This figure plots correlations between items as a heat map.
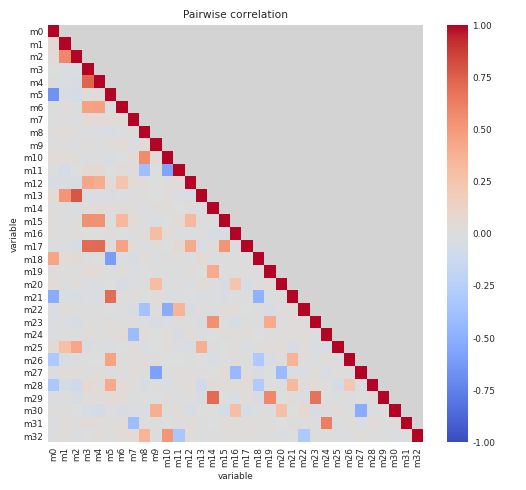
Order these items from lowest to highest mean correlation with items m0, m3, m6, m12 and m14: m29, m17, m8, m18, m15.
m8, m18, m29, m15, m17
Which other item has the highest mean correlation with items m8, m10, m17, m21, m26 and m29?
m5
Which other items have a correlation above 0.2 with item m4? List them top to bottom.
m3, m6, m12, m15, m17
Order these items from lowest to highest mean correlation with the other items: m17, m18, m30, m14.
m18, m30, m14, m17
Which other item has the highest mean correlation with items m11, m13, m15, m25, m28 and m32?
m2
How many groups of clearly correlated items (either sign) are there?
7
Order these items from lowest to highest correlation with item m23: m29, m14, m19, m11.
m11, m19, m14, m29
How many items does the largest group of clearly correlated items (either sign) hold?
6
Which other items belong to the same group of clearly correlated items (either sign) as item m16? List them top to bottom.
m9, m20, m27, m30
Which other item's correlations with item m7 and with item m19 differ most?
m29
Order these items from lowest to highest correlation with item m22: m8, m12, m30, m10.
m10, m8, m12, m30
